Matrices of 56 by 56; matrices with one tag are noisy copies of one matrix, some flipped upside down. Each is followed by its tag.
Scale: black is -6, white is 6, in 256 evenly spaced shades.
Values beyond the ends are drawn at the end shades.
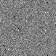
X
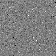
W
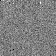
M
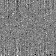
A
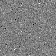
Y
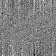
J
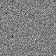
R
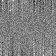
J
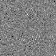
R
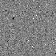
W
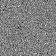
X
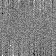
J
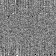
A
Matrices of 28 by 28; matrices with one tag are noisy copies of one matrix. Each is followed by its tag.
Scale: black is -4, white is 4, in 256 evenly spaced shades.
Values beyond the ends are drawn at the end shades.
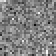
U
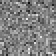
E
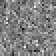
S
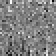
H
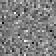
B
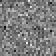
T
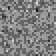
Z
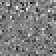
Z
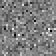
T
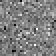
T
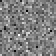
T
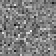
T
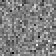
S
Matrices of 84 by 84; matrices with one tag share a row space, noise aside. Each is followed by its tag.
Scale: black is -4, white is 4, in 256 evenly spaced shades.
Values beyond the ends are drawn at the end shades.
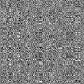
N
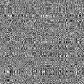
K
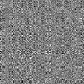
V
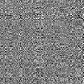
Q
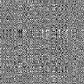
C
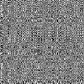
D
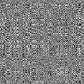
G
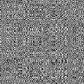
C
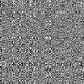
V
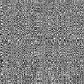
D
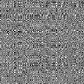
C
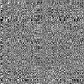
D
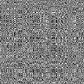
C
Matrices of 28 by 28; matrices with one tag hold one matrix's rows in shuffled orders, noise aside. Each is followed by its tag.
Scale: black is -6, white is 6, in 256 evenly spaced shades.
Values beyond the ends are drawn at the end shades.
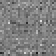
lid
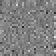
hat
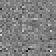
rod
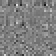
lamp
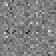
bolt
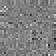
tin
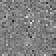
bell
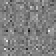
bolt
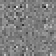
lamp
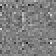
rod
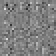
bolt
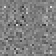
lamp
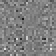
lamp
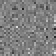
hat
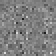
lamp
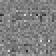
lid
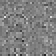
lamp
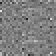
rod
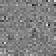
tin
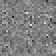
bell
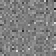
hat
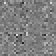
lamp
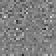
lamp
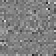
tin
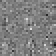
bell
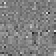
tin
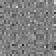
hat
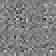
lamp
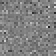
tin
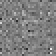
rod
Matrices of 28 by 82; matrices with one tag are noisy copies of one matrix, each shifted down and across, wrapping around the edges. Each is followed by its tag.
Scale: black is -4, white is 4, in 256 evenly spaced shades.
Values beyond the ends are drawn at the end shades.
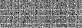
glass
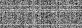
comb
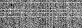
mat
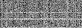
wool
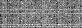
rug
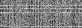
mat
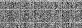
wool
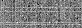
rug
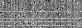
mat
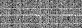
wool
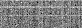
wool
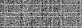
glass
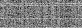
comb
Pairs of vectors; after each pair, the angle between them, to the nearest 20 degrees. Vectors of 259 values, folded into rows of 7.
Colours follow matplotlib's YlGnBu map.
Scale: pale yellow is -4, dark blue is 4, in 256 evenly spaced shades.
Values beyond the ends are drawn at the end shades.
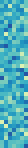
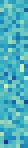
80 degrees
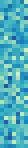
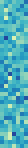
140 degrees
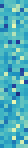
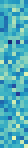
40 degrees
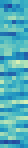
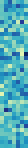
60 degrees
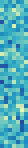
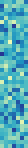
140 degrees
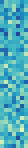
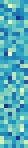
40 degrees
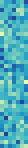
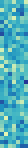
160 degrees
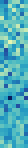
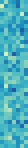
120 degrees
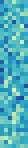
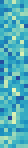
20 degrees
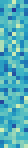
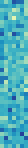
120 degrees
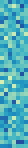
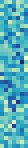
120 degrees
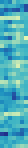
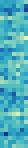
40 degrees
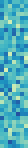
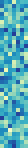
40 degrees
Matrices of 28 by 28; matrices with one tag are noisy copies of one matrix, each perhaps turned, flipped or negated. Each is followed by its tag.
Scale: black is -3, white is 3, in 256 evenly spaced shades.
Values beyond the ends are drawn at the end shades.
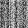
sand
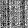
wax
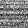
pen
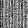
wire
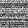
wax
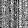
sand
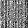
wire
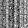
pen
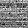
wax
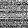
sand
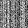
wax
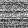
sand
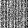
wire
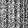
pen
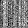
wax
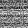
sand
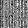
wire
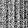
pen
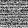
wire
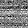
sand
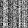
wax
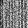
wire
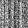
pen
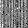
wire
